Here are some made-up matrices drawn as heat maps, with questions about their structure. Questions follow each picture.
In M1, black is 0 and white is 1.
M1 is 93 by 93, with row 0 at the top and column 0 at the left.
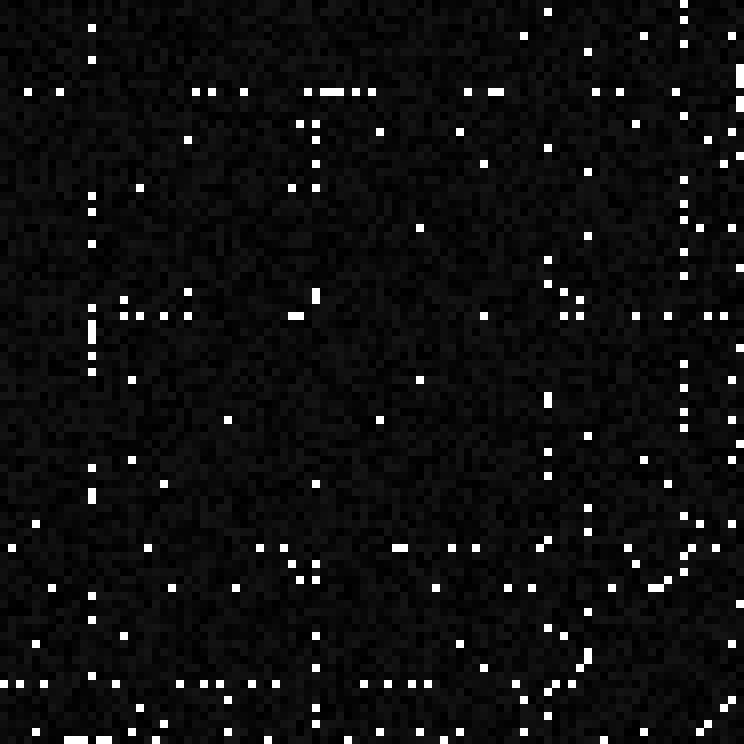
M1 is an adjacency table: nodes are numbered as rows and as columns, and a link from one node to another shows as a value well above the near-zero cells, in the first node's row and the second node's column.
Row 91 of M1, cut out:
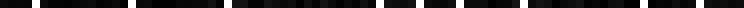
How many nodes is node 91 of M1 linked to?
9
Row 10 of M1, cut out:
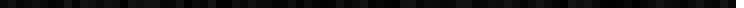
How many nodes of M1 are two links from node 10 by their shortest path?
9
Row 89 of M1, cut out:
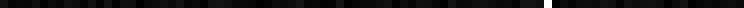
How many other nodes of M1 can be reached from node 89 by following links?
12
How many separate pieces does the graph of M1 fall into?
7
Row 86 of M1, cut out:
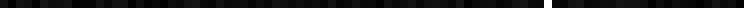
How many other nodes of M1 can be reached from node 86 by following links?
12
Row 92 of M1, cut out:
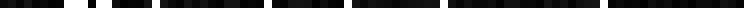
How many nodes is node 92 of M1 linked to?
10
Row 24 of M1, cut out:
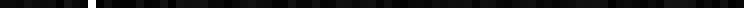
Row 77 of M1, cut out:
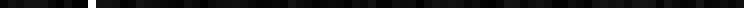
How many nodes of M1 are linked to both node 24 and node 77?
1
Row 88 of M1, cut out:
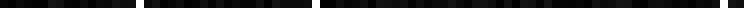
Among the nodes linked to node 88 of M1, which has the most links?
node 39
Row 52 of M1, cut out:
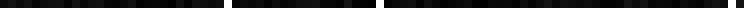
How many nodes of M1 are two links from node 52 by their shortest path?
6
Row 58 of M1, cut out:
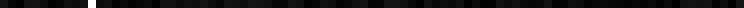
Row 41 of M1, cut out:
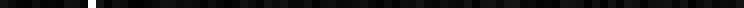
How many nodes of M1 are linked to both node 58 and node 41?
1
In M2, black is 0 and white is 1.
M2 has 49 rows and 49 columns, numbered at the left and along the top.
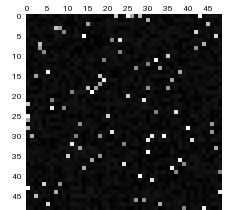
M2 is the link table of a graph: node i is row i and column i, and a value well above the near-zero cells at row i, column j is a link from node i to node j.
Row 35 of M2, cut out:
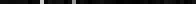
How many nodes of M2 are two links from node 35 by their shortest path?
3
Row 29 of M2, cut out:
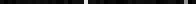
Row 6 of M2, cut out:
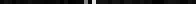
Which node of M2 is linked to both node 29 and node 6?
node 21
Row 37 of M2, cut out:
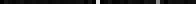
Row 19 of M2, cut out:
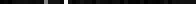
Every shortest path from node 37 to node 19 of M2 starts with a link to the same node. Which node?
node 24
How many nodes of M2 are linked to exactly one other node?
12
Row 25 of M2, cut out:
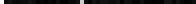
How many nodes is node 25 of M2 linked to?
2
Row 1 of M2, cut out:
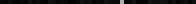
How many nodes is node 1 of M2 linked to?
1
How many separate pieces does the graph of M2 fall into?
3
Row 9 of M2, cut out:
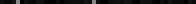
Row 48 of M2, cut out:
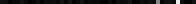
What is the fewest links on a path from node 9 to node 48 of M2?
7
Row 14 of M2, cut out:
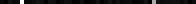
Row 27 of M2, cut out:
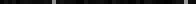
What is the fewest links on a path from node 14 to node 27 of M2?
5
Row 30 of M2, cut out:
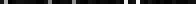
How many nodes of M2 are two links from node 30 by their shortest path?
4
